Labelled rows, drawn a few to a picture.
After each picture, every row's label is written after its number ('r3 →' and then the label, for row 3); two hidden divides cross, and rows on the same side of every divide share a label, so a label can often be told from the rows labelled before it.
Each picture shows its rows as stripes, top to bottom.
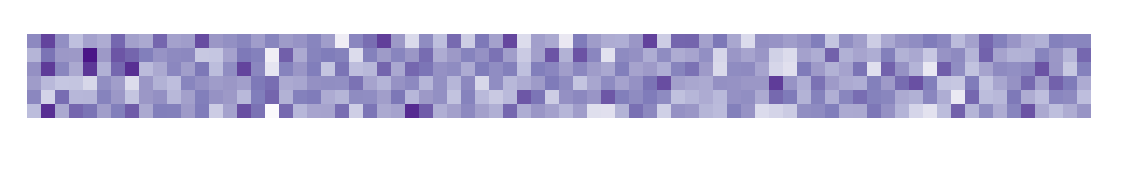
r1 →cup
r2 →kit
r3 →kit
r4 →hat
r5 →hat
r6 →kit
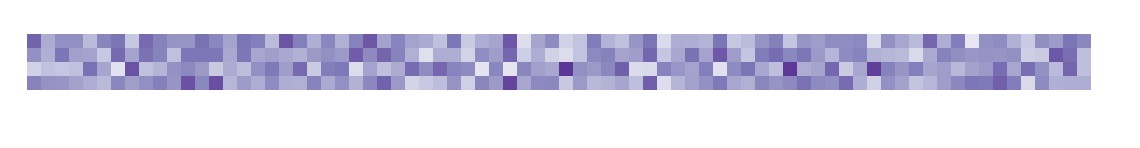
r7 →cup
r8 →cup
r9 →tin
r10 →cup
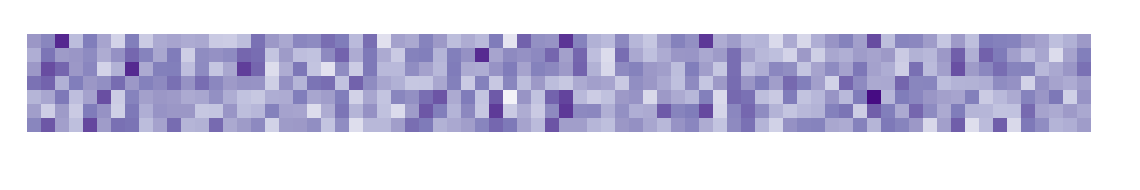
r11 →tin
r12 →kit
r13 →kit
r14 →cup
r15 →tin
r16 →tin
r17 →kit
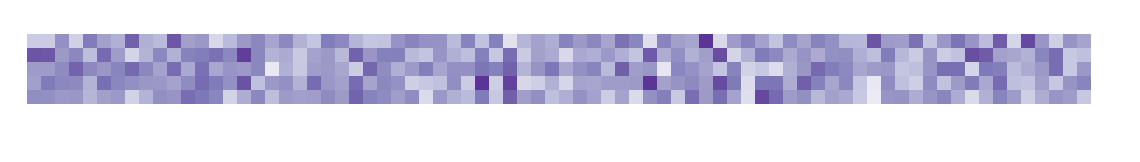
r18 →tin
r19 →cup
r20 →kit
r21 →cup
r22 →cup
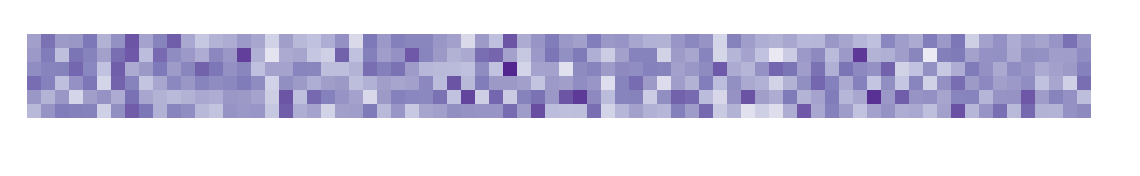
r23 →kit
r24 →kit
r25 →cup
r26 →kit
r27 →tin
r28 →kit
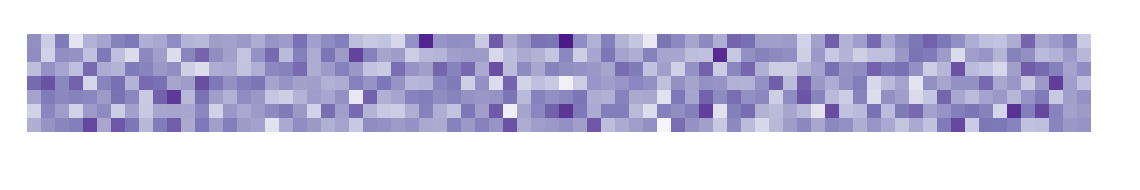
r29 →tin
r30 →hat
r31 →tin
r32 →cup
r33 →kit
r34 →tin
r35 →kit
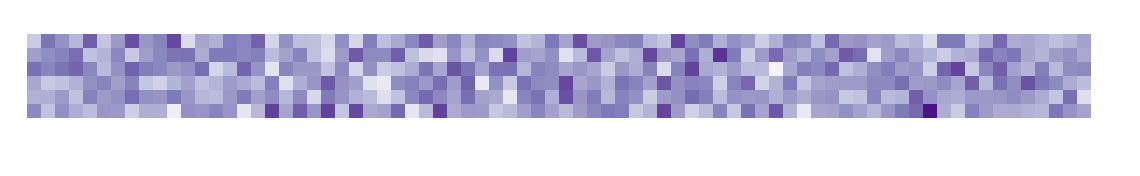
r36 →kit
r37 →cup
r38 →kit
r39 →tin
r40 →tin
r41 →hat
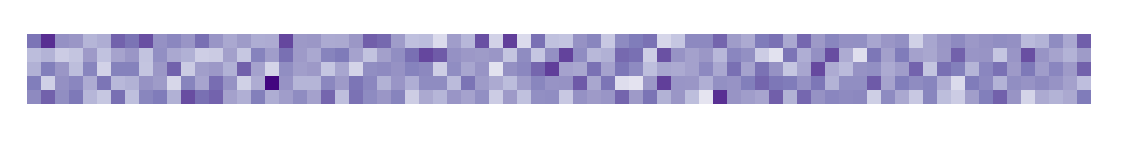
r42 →cup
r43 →tin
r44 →kit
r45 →hat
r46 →cup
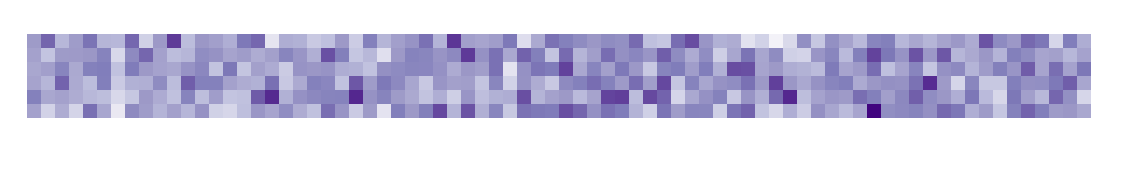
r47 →kit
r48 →tin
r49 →tin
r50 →hat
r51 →hat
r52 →tin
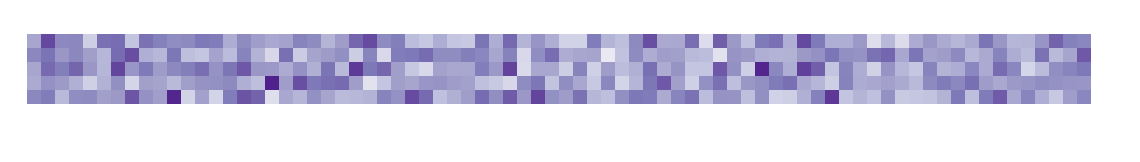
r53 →cup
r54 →kit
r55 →cup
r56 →hat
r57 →kit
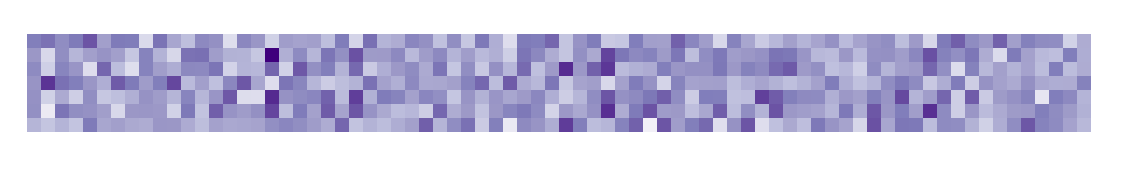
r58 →kit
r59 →hat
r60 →hat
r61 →kit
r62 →hat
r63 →hat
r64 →tin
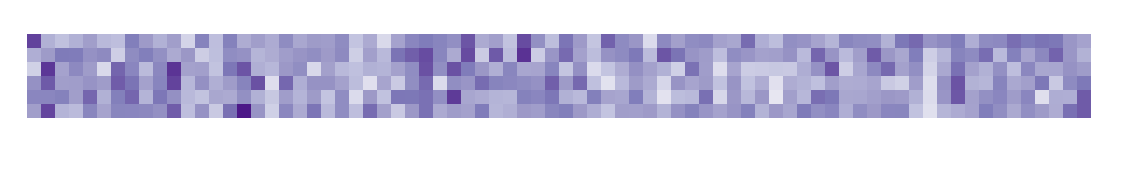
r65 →tin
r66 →tin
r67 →kit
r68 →kit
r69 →kit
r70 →kit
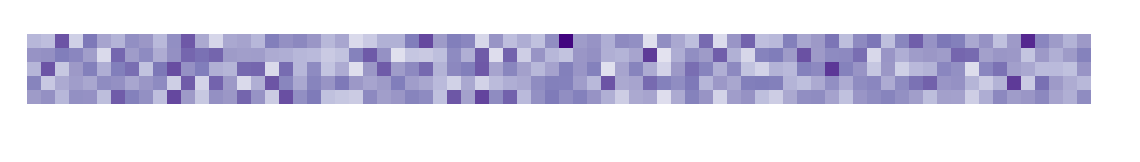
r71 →tin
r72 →cup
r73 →kit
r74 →hat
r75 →kit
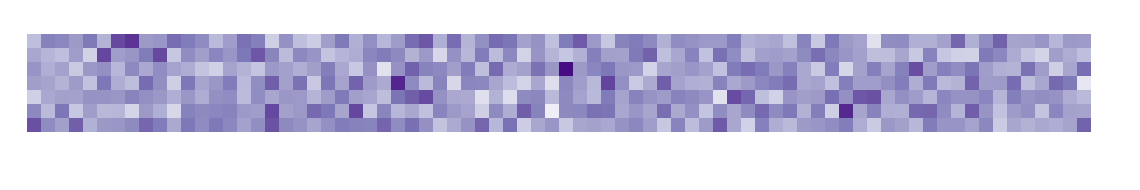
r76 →kit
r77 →cup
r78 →tin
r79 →hat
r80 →tin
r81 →hat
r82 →cup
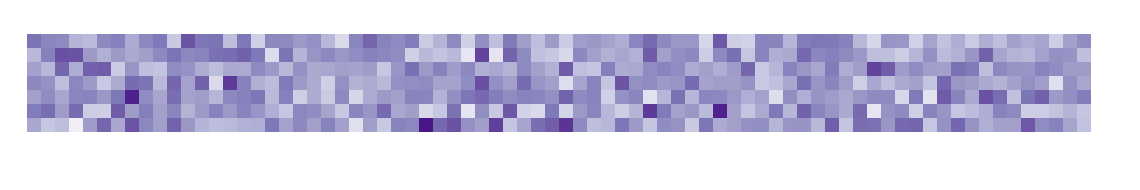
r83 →cup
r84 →cup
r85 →tin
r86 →kit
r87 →kit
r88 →cup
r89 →tin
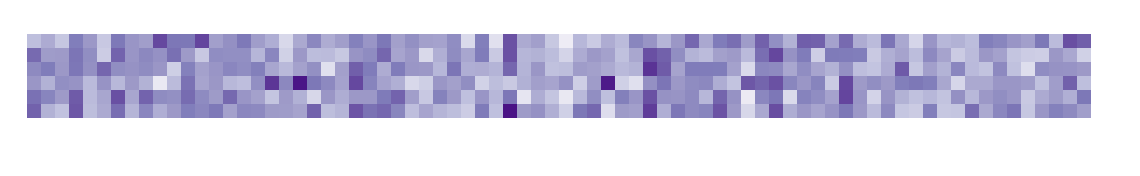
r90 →cup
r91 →cup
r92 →cup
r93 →hat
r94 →cup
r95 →cup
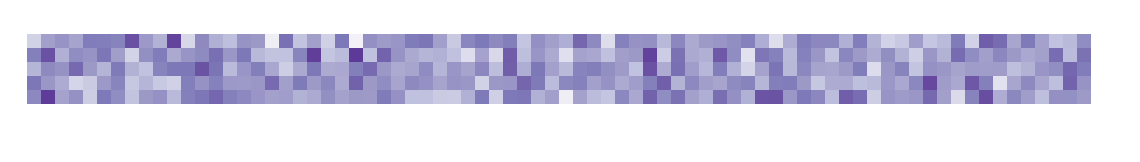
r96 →kit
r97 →cup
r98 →cup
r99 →hat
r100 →cup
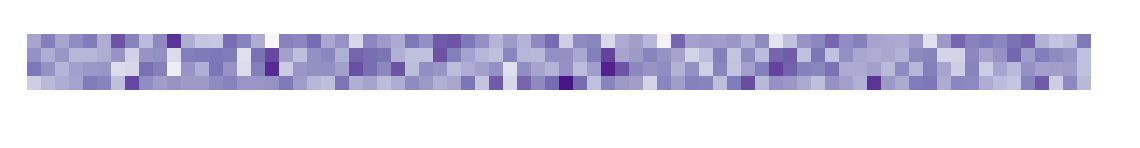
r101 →kit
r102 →hat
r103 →hat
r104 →tin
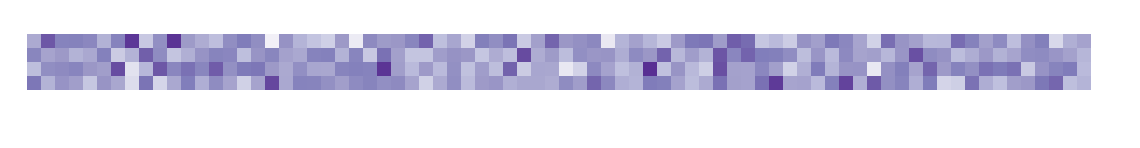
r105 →kit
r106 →hat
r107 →cup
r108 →hat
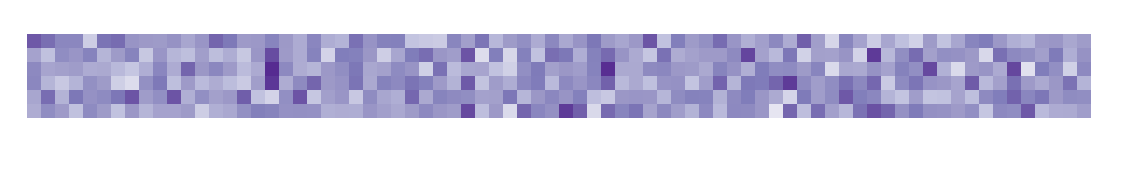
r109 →cup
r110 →tin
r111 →hat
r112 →hat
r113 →kit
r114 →tin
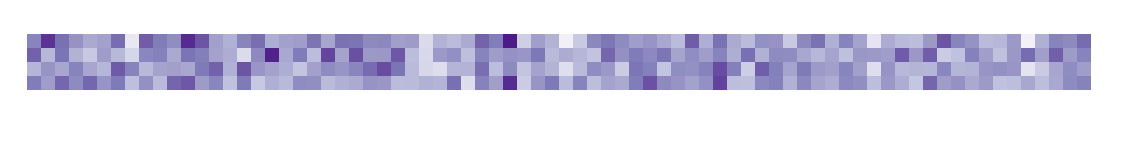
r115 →cup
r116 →hat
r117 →cup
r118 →cup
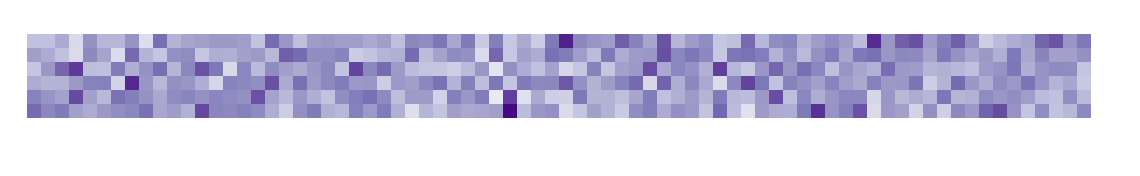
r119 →tin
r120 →tin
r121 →cup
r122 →tin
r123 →cup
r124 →cup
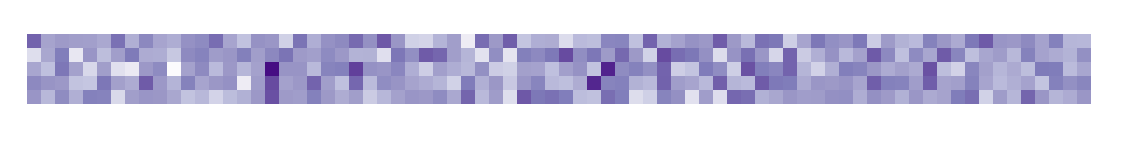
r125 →cup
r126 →tin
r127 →hat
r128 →hat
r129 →tin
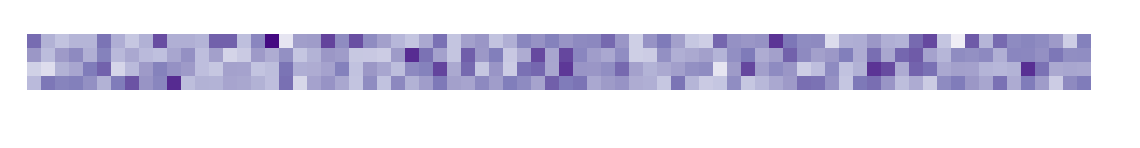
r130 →hat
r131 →tin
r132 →tin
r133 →kit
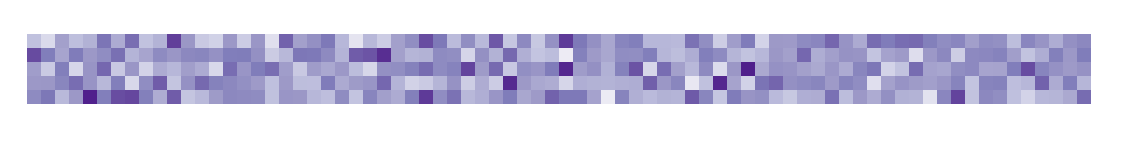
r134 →tin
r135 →cup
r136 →tin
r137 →cup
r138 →kit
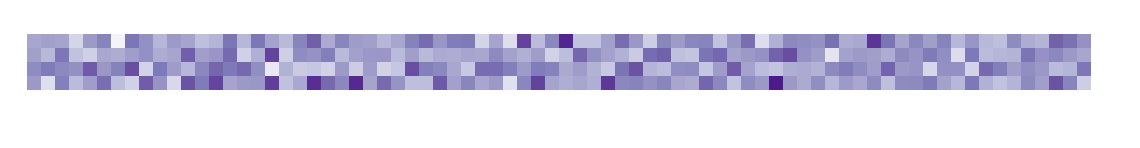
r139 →tin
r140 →hat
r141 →kit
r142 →hat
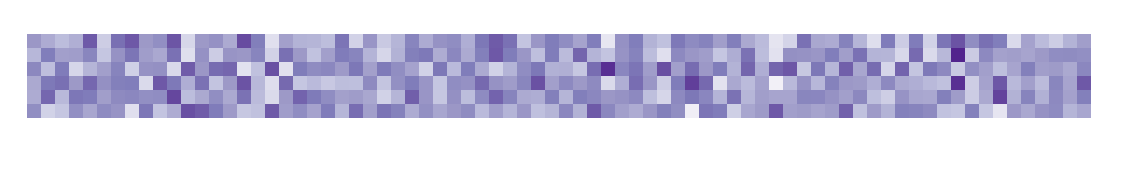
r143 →kit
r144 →kit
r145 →hat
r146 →kit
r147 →kit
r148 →hat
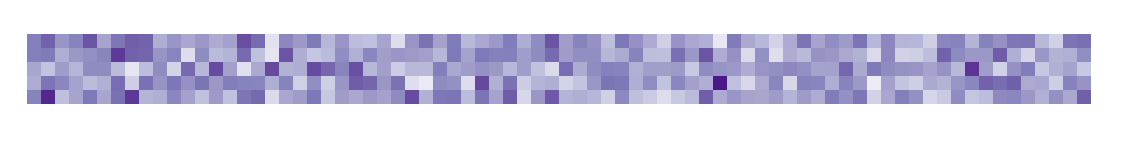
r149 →kit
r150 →kit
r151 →hat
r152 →cup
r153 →kit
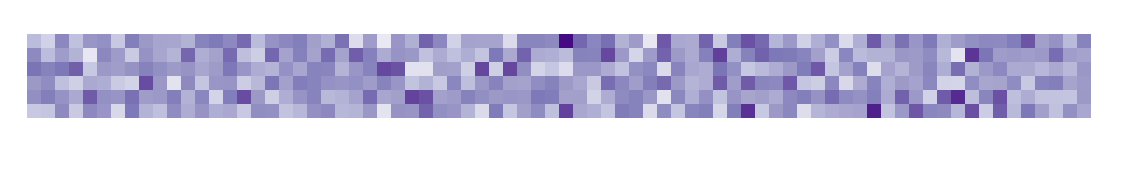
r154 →tin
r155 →hat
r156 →cup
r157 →hat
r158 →kit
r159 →tin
